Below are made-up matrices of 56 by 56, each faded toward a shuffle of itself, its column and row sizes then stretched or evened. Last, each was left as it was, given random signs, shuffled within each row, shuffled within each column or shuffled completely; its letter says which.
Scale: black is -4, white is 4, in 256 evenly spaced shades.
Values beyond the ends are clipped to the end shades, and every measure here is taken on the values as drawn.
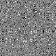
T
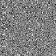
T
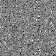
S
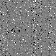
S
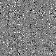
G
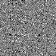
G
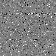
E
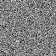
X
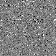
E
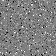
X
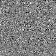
E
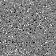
E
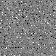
E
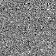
G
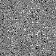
G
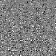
T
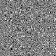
T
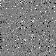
G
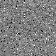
S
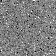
X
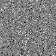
S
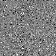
G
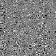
T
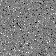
X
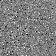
X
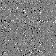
G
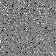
E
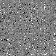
G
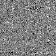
G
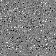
E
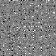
T
